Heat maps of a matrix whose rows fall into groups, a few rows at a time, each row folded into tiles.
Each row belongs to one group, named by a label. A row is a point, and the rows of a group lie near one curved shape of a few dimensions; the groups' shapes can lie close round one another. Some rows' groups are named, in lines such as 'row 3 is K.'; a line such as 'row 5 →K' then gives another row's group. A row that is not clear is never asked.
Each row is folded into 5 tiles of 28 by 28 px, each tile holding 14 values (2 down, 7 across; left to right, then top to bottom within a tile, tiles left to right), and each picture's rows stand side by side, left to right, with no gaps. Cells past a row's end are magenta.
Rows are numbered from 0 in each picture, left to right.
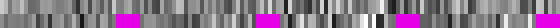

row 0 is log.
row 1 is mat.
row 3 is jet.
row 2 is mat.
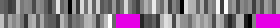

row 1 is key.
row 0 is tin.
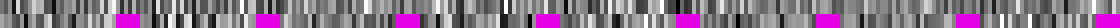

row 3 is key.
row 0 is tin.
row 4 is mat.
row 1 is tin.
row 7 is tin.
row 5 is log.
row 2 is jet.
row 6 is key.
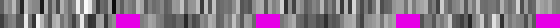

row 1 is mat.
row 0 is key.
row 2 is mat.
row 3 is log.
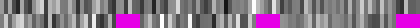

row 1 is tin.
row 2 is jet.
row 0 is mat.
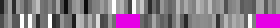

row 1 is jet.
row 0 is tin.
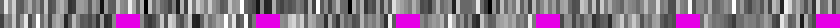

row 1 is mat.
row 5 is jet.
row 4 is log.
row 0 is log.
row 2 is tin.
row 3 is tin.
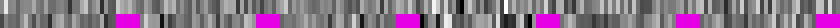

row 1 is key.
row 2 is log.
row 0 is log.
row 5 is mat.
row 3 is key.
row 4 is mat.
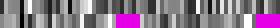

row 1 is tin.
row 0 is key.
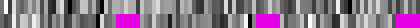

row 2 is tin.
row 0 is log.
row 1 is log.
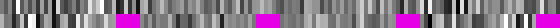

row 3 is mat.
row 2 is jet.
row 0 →tin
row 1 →log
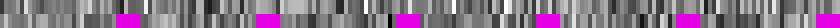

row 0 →jet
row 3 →jet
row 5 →mat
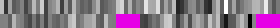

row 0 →mat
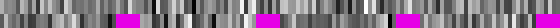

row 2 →log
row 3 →mat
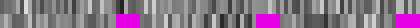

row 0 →jet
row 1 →log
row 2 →mat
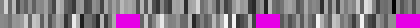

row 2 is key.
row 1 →mat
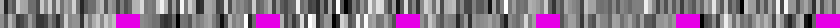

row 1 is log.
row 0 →mat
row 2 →tin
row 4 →key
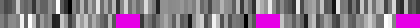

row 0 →tin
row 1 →log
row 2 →tin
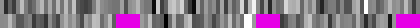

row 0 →mat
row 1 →tin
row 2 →key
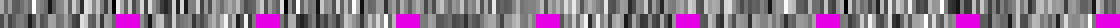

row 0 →jet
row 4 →log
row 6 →mat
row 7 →jet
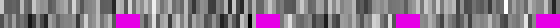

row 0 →jet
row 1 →log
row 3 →key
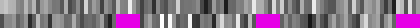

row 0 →log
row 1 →tin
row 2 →jet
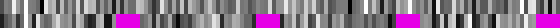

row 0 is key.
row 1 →log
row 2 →log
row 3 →tin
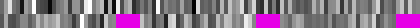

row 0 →jet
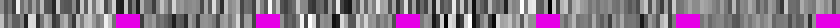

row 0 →tin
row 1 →jet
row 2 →tin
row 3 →tin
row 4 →log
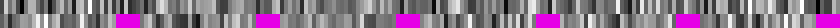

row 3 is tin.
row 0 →jet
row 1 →mat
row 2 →jet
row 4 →tin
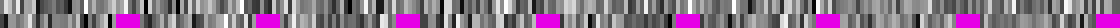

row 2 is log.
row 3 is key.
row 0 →key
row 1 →mat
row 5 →jet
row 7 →jet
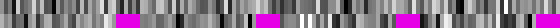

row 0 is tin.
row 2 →tin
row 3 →key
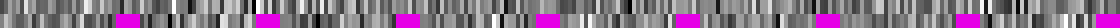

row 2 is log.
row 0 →jet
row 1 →jet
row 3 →log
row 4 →tin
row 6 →mat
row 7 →mat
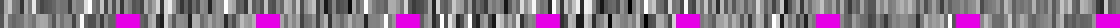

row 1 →key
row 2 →key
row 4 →key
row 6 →jet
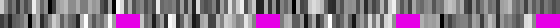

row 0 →jet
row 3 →key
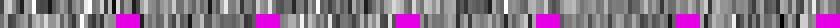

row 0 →jet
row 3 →key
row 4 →log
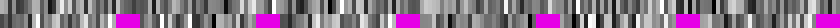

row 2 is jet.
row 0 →jet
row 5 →tin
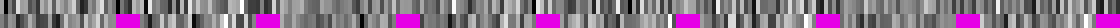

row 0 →mat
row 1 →mat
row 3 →jet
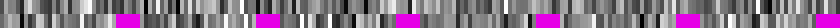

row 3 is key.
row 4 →log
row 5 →tin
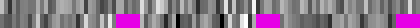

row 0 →jet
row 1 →log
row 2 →log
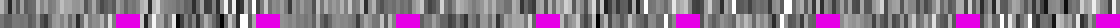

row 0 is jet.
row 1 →log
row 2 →jet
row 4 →key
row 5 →jet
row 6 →mat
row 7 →tin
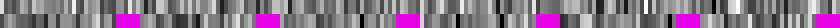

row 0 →jet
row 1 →mat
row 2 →log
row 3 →log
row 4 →key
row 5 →tin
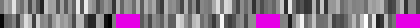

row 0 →key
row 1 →key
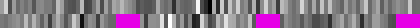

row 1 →tin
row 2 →log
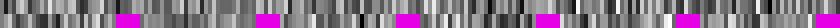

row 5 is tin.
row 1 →mat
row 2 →log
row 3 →log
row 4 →tin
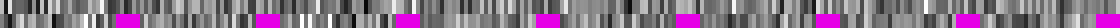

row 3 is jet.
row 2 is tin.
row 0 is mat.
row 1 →mat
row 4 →log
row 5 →jet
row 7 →mat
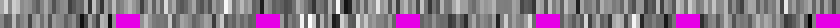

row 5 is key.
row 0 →log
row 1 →jet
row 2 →tin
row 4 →log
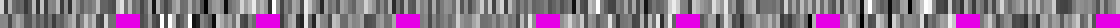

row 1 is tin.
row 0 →mat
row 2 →key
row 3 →jet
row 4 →tin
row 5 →key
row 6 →key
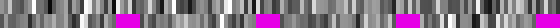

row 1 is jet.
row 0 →jet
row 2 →jet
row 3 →tin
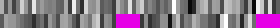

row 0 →jet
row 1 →jet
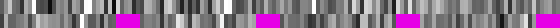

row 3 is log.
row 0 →jet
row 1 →key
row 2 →jet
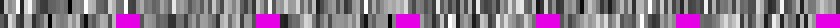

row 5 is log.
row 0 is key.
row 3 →tin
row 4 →jet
